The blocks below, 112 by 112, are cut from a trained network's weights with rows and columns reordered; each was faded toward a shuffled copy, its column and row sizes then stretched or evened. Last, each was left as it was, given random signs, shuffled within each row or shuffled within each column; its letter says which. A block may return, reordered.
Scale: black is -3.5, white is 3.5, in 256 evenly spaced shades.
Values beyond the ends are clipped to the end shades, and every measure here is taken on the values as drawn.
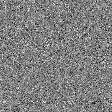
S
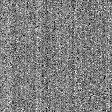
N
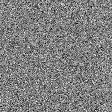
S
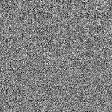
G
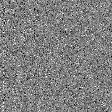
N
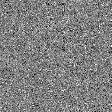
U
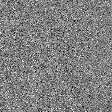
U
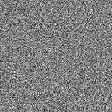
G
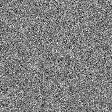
N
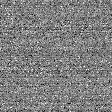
S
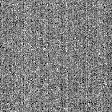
G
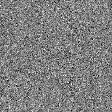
N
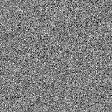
G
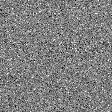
S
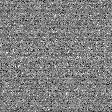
S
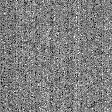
N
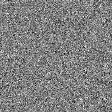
U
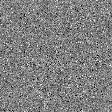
U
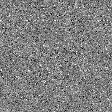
S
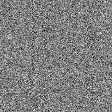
N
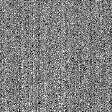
G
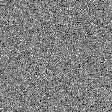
S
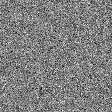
S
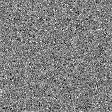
S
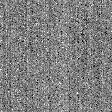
N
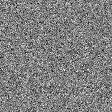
S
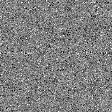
U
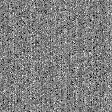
N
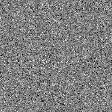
U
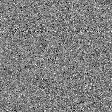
S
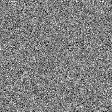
U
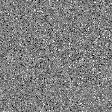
U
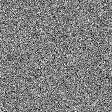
N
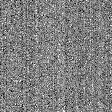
N
